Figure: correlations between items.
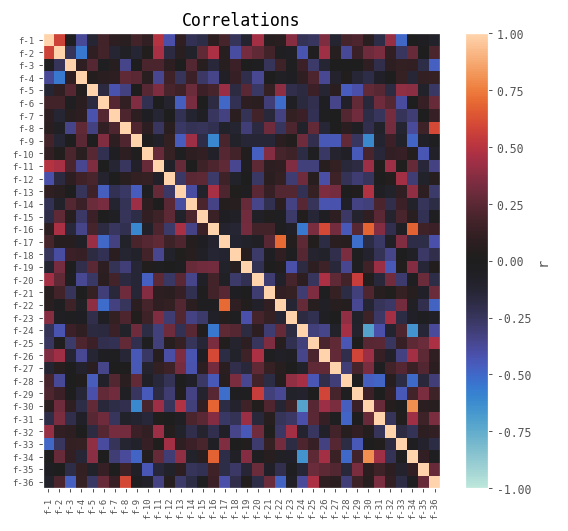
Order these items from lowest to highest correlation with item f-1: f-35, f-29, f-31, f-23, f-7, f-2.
f-31, f-35, f-7, f-29, f-23, f-2
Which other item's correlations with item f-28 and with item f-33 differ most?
f-5
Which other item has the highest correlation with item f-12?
f-33
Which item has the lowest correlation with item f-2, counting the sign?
f-4
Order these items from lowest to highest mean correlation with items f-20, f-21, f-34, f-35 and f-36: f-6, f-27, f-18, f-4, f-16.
f-18, f-4, f-6, f-27, f-16
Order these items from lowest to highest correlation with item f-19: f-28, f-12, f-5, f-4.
f-28, f-4, f-12, f-5
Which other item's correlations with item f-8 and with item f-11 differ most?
f-36
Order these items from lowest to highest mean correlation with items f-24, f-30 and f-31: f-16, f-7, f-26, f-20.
f-7, f-20, f-26, f-16
